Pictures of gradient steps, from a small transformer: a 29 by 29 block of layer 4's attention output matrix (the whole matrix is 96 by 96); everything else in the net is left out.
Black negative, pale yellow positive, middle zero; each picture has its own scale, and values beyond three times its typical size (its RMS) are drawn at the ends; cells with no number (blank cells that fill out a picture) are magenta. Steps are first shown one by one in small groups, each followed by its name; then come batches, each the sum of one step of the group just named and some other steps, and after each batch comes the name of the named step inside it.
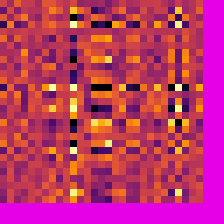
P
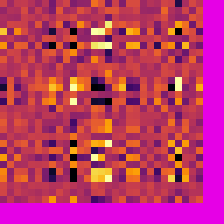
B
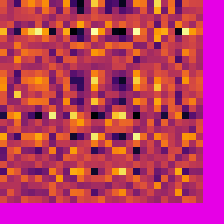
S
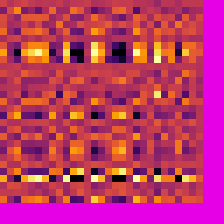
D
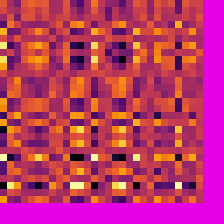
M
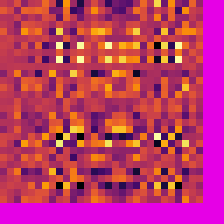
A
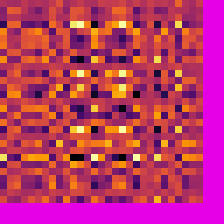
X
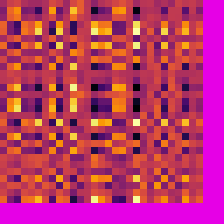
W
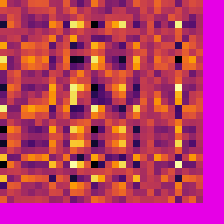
M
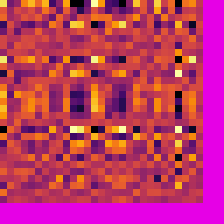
S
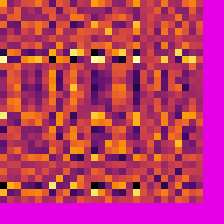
W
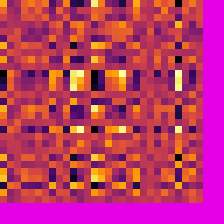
B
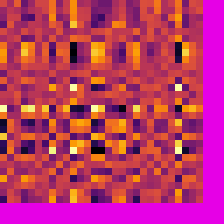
P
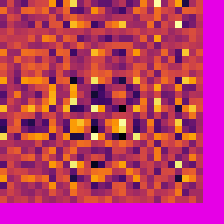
S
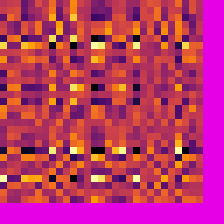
W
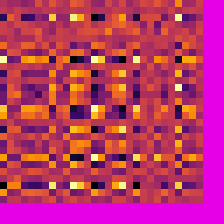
X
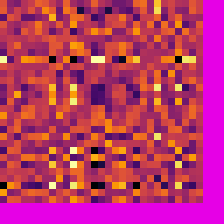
S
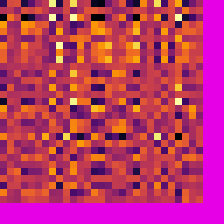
A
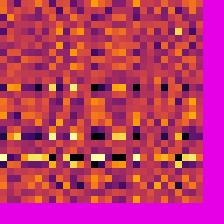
W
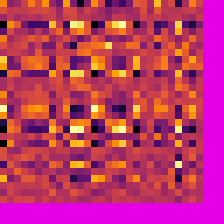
A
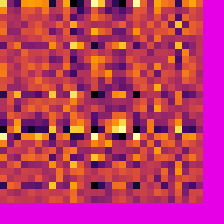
S
